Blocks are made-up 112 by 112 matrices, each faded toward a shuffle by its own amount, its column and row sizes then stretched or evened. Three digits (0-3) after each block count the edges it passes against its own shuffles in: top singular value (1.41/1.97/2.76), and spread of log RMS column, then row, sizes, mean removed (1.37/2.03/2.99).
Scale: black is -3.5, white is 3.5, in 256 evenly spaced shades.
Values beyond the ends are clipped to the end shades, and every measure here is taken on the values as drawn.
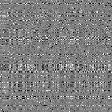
3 0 3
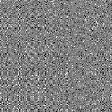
3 2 1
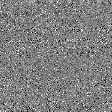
1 0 2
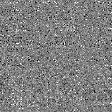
1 1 2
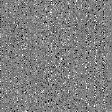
0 3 0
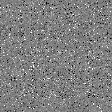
1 1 1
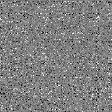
2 1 2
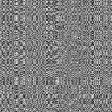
3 3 0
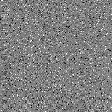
2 0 0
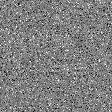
1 0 0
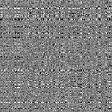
3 2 3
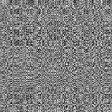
3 3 1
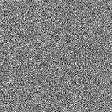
2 0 1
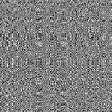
3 2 1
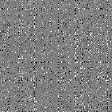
1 3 2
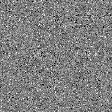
1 1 1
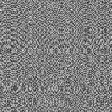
3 1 0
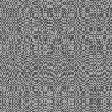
3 1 0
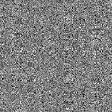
2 2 1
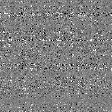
0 2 3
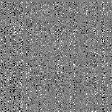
0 3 2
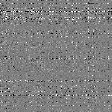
2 2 3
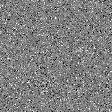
1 0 0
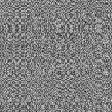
3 1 0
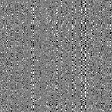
3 3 1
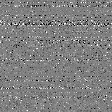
2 0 3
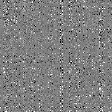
0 3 2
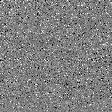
1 0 1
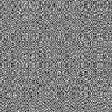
3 1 0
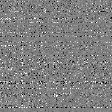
0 2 3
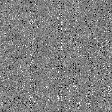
1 2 1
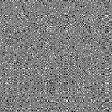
3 1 2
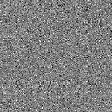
2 1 1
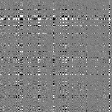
3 3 3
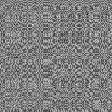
3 1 1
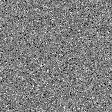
0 0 0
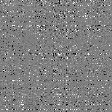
1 2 3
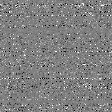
0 1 3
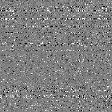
2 1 3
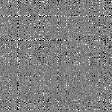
2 3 3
